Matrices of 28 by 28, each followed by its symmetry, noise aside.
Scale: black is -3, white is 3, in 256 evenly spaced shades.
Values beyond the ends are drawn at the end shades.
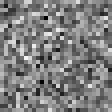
symmetric.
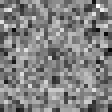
mirrored left to right.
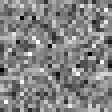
same after a half turn.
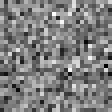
antisymmetric.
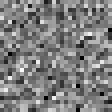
no symmetry.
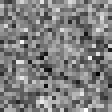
antisymmetric.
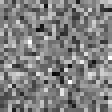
antisymmetric.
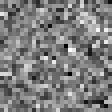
symmetric across the other diagonal.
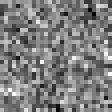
antisymmetric.
